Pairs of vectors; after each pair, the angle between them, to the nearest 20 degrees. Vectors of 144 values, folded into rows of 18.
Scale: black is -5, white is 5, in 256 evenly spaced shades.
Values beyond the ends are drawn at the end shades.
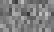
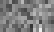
60 degrees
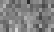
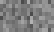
120 degrees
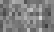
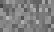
80 degrees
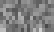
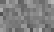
60 degrees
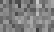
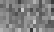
80 degrees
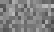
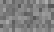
120 degrees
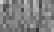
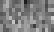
120 degrees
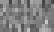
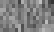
40 degrees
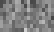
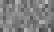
60 degrees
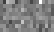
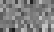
60 degrees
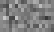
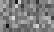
120 degrees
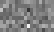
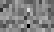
160 degrees
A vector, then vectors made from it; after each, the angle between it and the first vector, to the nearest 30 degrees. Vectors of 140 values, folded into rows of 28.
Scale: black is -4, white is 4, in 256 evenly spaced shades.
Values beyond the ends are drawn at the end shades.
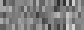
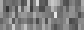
90 degrees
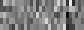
150 degrees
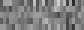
150 degrees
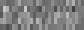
60 degrees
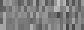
150 degrees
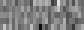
120 degrees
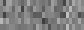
60 degrees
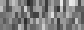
90 degrees
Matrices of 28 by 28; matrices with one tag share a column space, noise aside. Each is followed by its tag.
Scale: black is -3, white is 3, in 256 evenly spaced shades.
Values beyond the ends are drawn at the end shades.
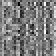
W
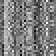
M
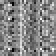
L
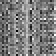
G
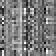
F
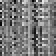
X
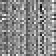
G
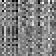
X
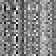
G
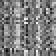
F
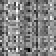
L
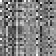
X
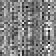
M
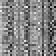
M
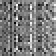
L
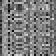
G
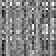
W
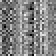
G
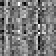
W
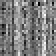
W
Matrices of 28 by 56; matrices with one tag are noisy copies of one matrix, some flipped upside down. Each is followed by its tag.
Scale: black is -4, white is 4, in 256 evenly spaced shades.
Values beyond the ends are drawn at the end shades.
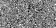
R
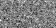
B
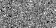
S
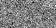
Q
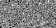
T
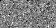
T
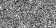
B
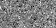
B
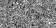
Q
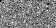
T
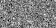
S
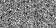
S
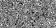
Q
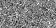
Q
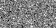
S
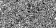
R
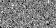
T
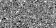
B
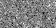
Q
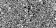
R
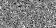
B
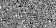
B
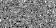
B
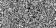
R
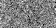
R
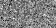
S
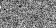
B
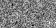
Q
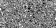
R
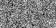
Q
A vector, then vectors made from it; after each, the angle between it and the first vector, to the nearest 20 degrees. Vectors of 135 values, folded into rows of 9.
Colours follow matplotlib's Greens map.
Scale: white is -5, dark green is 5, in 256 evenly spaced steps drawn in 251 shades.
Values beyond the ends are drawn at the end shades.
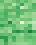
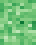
140 degrees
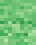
120 degrees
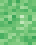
60 degrees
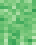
100 degrees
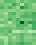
160 degrees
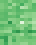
20 degrees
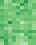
40 degrees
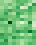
40 degrees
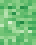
140 degrees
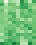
100 degrees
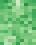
120 degrees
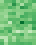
160 degrees
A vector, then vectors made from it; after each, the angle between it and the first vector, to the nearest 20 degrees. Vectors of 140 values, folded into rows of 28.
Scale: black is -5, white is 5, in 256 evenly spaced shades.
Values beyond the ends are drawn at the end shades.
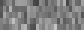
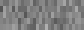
60 degrees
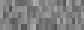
160 degrees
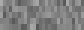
160 degrees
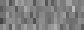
80 degrees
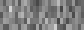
60 degrees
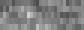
60 degrees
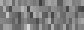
100 degrees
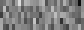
80 degrees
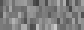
20 degrees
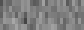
40 degrees
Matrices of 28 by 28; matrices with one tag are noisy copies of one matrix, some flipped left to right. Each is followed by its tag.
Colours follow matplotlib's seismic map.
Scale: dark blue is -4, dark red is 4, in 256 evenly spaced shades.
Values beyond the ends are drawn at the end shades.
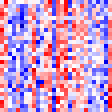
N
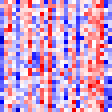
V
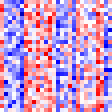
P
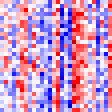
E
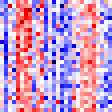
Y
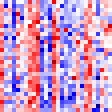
E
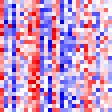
E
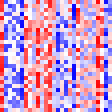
P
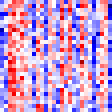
V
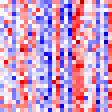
E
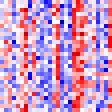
E
